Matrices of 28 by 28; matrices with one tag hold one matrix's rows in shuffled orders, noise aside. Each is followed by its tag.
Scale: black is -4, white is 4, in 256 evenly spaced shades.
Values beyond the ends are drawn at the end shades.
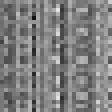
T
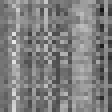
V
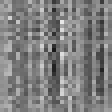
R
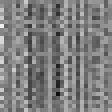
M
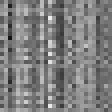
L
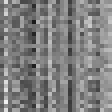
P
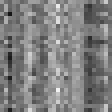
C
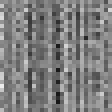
M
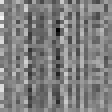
M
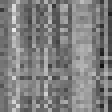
V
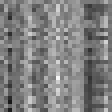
C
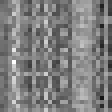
V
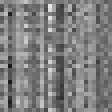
L
